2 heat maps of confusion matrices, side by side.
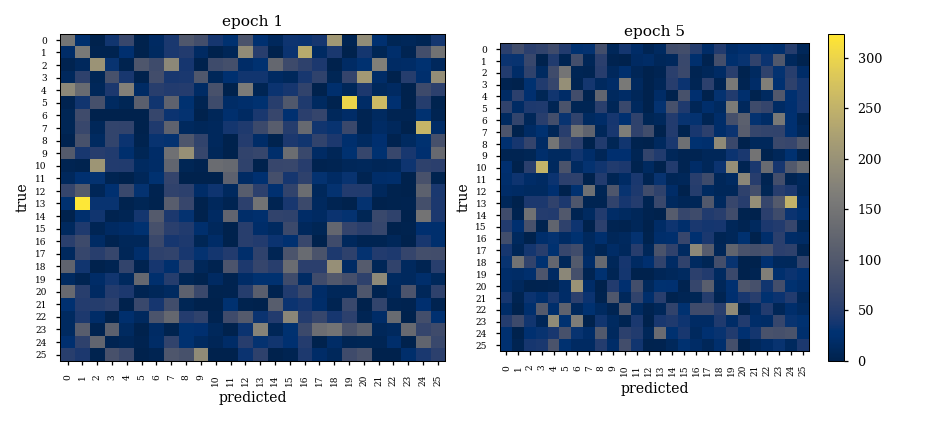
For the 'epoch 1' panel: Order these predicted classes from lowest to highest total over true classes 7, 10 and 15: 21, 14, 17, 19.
17, 21, 19, 14
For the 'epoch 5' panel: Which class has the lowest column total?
12
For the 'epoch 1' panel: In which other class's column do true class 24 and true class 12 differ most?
2
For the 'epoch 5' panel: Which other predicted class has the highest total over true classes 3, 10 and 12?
19
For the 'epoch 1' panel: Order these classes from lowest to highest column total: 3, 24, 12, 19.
3, 19, 12, 24
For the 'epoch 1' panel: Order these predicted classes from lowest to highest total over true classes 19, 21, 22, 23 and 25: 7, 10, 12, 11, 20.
10, 11, 12, 20, 7
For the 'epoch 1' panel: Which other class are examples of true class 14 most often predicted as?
24
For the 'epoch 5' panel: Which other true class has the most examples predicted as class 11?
20
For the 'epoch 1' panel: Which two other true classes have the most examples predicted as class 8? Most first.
9, 20
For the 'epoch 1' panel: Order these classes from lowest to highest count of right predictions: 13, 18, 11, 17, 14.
14, 17, 11, 13, 18
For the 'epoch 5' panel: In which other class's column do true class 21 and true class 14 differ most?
2
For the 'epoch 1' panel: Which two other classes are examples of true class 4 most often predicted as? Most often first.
0, 12
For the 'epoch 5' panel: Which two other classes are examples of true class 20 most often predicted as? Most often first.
6, 17
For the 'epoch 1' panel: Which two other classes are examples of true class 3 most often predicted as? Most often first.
20, 25
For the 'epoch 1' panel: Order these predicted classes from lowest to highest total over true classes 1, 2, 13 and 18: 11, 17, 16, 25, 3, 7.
3, 17, 11, 25, 7, 16
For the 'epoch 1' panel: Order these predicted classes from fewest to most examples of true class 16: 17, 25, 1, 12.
17, 25, 12, 1
